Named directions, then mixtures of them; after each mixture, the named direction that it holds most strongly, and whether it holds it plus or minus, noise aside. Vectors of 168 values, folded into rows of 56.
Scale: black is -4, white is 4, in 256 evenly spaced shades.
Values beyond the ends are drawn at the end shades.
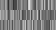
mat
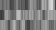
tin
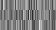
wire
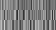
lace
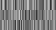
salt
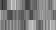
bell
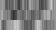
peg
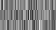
wire, plus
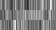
salt, minus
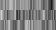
tin, minus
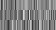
wire, plus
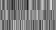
salt, minus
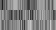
bell, plus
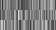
lace, plus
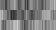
peg, plus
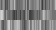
peg, plus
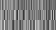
lace, plus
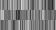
tin, minus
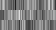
salt, plus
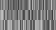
lace, plus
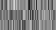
wire, plus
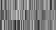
salt, plus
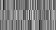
wire, minus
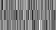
wire, plus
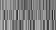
lace, plus
